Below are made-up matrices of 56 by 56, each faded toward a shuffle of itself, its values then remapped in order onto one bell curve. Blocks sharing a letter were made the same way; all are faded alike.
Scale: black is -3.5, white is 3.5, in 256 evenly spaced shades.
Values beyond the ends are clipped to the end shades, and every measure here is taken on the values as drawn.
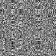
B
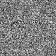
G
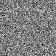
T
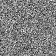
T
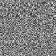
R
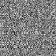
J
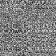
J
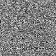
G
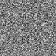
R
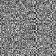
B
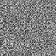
J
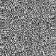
R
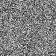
T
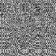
B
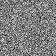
T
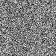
T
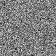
T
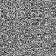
R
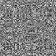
J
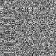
R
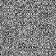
R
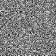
G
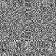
J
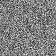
T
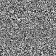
G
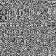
R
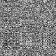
J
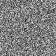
T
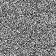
T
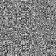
R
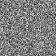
R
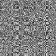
B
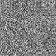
R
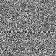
G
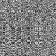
J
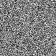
T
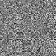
J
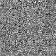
J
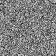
T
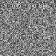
J
